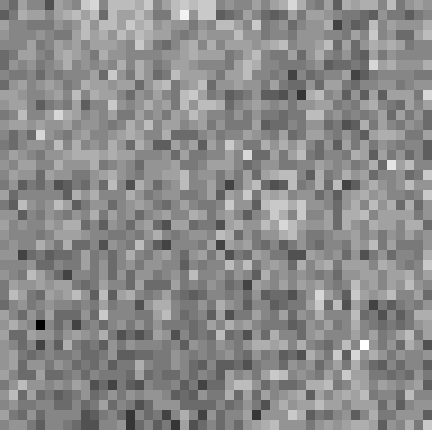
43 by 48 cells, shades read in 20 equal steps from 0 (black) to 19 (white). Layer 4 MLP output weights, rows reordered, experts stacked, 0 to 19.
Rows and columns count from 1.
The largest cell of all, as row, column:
35, 41
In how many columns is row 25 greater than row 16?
12
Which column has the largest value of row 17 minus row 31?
44
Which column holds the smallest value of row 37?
28
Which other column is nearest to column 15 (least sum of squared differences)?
10
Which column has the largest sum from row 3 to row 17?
13
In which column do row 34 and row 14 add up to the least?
20
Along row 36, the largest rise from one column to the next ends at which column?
40
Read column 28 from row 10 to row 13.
9 11 9 9
